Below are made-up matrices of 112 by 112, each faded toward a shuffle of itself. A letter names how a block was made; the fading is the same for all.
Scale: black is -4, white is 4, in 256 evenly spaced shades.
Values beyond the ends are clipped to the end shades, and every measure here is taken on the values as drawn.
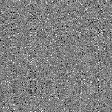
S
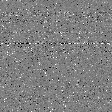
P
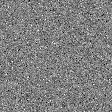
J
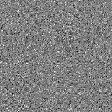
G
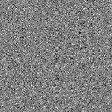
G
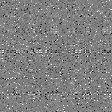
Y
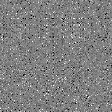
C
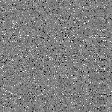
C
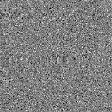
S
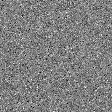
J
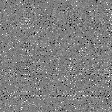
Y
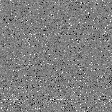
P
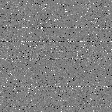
P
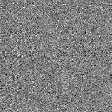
G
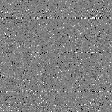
Y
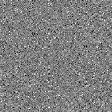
G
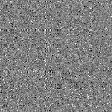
S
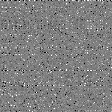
Y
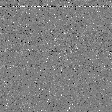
P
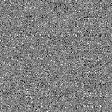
S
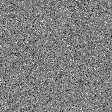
J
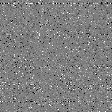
Y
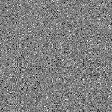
S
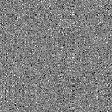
S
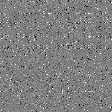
Y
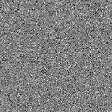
G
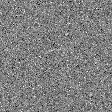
J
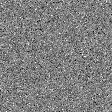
J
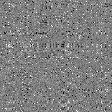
C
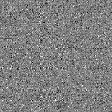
S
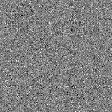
G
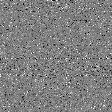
P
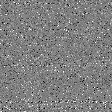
P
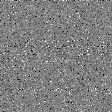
P
